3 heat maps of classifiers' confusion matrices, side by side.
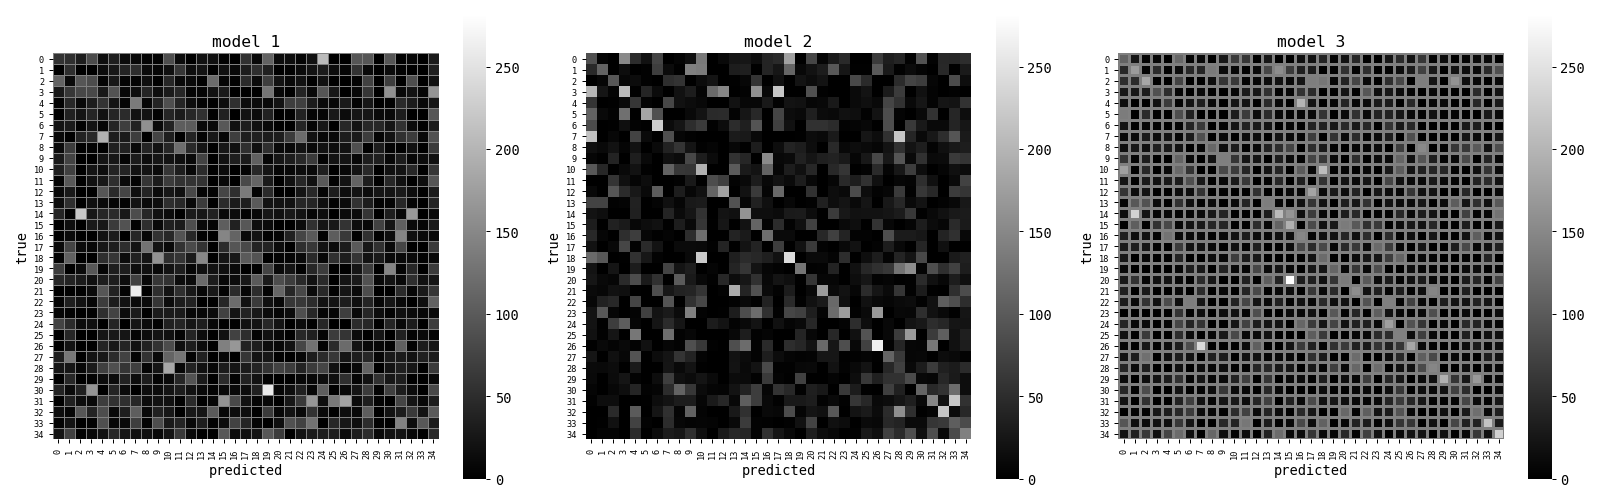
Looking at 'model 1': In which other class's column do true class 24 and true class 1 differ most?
0
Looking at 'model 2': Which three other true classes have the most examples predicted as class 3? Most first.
0, 5, 24
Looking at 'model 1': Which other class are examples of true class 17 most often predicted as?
8
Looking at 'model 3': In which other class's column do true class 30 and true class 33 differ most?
11
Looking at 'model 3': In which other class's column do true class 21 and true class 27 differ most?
2
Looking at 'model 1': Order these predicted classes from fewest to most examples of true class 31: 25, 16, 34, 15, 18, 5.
18, 34, 5, 16, 25, 15
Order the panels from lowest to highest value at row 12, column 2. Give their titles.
model 1, model 3, model 2
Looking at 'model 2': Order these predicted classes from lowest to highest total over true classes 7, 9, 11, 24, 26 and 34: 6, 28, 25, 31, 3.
6, 3, 25, 31, 28
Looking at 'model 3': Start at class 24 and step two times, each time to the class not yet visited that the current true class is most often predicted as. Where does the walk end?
4
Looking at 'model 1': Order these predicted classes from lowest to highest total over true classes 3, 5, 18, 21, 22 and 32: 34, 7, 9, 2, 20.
20, 2, 9, 7, 34
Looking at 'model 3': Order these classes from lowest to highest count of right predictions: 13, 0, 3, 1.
3, 0, 13, 1
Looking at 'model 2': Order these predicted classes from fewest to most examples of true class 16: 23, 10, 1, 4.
1, 23, 4, 10
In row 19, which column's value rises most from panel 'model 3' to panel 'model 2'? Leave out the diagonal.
29
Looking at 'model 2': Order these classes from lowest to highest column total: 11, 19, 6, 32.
11, 19, 6, 32
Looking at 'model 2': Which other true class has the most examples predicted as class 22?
23
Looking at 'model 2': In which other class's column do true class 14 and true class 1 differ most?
9
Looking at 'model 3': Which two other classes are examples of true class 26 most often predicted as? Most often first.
7, 12
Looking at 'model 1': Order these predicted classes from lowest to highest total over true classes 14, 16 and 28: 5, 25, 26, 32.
26, 25, 5, 32
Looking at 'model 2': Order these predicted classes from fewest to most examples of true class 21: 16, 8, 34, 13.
16, 8, 34, 13
